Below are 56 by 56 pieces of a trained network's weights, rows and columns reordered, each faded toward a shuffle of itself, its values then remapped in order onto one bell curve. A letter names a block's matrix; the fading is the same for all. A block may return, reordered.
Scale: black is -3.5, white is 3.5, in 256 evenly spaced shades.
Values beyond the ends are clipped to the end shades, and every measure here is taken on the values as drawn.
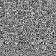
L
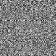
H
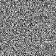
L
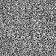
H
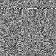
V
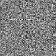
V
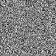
L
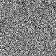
L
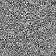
L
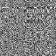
V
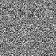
L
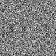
L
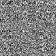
L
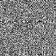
H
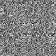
H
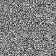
L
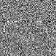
V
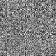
H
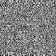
V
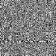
V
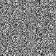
V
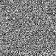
L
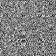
H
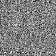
H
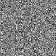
V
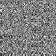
V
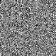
V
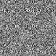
H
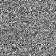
H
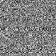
H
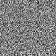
L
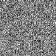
L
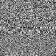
H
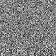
L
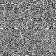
H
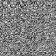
H
